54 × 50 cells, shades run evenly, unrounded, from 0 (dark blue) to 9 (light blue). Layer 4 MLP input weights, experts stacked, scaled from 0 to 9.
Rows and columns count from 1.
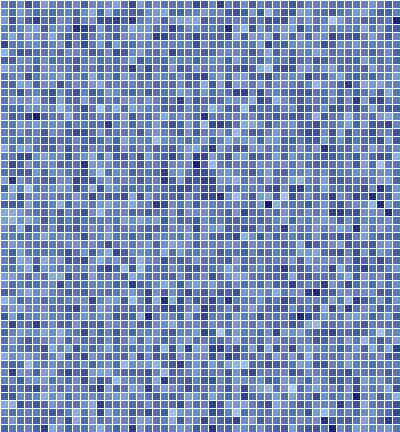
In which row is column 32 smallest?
47
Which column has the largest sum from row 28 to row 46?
7
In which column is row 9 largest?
34
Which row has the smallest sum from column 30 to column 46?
12
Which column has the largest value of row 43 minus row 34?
46
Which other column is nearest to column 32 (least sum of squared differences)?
16
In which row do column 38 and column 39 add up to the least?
40
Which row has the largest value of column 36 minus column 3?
25
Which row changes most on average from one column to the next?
44
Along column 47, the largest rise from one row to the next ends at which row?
26
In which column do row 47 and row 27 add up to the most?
13
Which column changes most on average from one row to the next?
30
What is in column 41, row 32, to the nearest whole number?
4
